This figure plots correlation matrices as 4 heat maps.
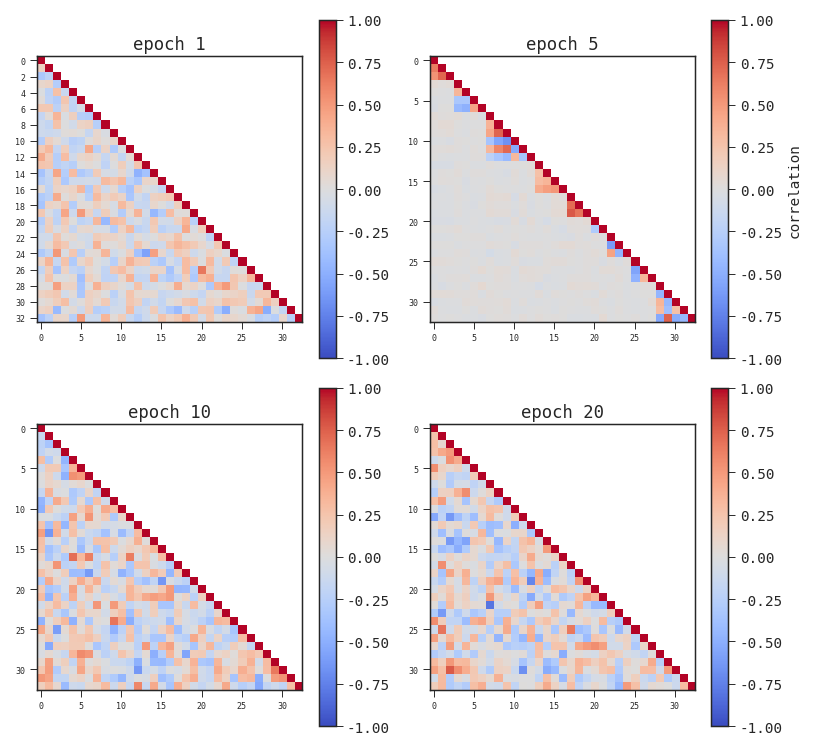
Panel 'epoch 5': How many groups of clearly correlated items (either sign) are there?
9
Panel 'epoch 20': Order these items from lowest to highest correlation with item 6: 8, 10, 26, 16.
26, 16, 8, 10
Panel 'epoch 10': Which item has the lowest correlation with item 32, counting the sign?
27
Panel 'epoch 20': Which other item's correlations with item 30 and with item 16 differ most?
11
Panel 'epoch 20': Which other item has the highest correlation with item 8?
4
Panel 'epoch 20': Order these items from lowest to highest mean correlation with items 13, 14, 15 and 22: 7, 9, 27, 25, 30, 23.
7, 30, 25, 9, 27, 23
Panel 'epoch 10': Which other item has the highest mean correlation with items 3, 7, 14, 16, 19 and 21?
11
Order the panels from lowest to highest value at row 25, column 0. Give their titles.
epoch 20, epoch 5, epoch 1, epoch 10
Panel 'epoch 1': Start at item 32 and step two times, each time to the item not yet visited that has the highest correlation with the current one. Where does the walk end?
19
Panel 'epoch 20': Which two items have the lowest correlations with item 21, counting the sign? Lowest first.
12, 22
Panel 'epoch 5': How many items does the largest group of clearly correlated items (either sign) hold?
6
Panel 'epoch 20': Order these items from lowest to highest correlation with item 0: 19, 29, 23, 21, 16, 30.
23, 19, 16, 21, 29, 30
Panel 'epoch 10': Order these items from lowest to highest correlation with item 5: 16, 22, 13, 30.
13, 22, 16, 30
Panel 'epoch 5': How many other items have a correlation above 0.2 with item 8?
3
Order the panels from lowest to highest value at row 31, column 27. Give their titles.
epoch 10, epoch 20, epoch 5, epoch 1
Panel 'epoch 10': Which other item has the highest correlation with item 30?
29
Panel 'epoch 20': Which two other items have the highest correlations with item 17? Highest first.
25, 1
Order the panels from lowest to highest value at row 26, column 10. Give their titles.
epoch 20, epoch 10, epoch 5, epoch 1
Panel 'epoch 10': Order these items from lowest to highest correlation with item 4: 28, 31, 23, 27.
23, 31, 27, 28
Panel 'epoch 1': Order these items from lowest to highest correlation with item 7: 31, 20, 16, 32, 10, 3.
31, 32, 3, 10, 16, 20
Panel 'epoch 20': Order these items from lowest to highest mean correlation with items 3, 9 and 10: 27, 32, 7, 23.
27, 23, 32, 7
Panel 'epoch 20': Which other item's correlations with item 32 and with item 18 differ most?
14
